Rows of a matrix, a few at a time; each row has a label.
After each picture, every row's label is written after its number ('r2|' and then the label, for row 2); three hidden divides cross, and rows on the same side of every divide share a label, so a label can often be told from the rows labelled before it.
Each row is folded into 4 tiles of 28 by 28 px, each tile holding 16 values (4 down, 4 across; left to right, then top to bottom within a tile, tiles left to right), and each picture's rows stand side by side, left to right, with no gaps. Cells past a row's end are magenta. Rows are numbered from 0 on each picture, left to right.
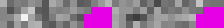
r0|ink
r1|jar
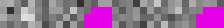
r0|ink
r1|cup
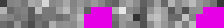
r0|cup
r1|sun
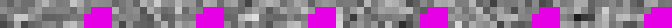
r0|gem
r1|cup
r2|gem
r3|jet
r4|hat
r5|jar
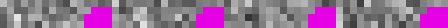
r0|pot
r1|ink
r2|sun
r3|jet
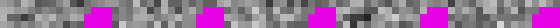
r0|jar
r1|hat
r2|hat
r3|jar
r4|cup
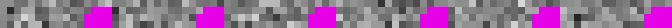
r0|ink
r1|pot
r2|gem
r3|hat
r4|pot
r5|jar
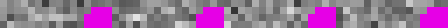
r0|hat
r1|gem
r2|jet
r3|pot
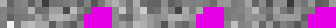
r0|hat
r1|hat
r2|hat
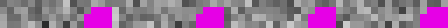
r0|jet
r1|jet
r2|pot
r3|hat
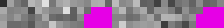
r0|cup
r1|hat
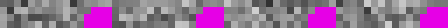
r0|jet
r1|gem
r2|hat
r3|cup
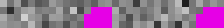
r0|ink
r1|jet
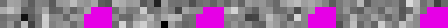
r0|sun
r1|hat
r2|sun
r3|pot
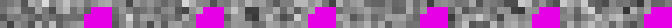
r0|cup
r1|pot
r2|sun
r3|hat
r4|pot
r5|hat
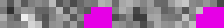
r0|ink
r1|sun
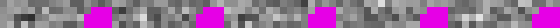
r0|jar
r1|ink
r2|jar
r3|cup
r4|gem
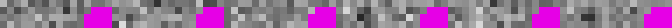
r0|hat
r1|hat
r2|pot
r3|sun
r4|hat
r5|sun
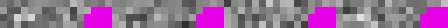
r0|gem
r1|jar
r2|jet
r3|ink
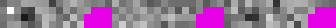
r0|sun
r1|hat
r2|sun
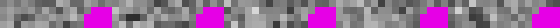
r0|jar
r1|jar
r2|hat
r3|hat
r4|sun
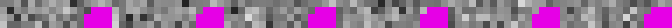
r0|jet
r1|jet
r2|ink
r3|hat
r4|pot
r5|ink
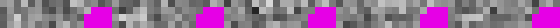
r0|pot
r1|ink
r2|cup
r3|cup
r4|gem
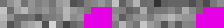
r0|jet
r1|hat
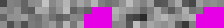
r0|cup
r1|jar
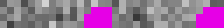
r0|cup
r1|sun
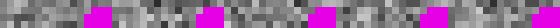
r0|jar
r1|hat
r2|jet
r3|ink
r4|hat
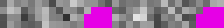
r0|sun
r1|ink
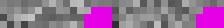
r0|gem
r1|pot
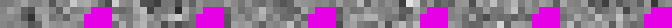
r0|sun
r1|hat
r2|pot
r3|pot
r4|cup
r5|hat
